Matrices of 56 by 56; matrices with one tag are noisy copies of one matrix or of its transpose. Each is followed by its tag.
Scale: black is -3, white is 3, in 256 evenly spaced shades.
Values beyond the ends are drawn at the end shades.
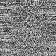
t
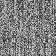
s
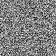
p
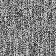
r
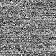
s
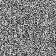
p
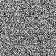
p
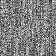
r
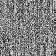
s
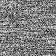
r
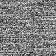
s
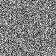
p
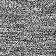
r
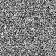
p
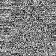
t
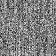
s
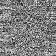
t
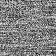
r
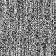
s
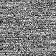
s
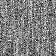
r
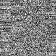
t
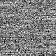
s
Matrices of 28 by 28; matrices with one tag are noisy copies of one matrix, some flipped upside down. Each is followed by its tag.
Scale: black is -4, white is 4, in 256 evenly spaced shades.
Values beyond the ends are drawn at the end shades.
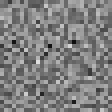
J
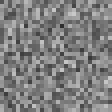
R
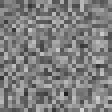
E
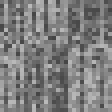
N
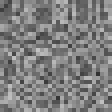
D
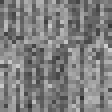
N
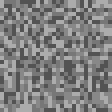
R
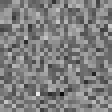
J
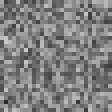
R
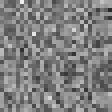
R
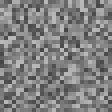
J
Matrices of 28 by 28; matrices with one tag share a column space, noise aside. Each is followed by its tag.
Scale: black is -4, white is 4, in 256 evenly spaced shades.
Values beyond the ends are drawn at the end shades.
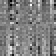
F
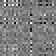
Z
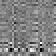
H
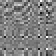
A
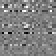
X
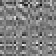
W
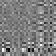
H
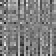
F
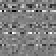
X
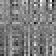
F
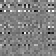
X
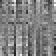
F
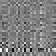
H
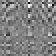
W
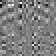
W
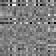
Z
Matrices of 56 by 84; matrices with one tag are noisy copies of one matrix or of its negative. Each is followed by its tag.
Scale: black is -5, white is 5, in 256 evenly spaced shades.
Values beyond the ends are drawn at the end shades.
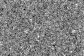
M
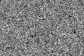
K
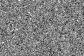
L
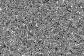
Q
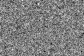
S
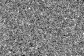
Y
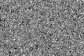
Y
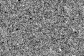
L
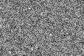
Y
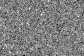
Y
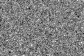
Y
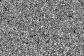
K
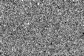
S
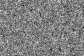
L
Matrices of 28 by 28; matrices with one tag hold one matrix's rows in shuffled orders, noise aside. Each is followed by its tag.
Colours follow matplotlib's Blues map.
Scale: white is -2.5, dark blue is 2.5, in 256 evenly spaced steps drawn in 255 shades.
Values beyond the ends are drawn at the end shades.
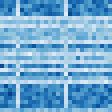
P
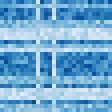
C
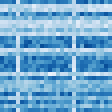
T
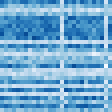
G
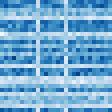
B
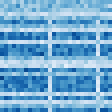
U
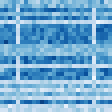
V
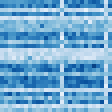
G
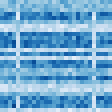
V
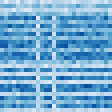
C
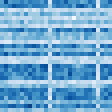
U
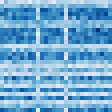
B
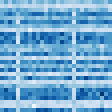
T
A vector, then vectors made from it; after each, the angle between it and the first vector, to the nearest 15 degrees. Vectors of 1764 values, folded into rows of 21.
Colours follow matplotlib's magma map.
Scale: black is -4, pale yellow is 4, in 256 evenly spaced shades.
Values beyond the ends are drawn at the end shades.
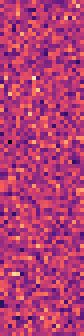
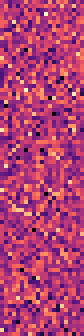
90 degrees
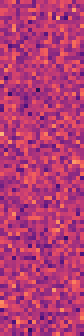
135 degrees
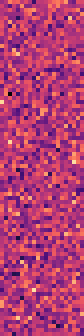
135 degrees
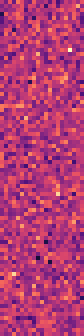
60 degrees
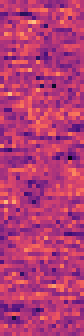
60 degrees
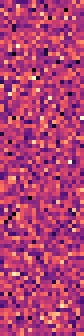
45 degrees
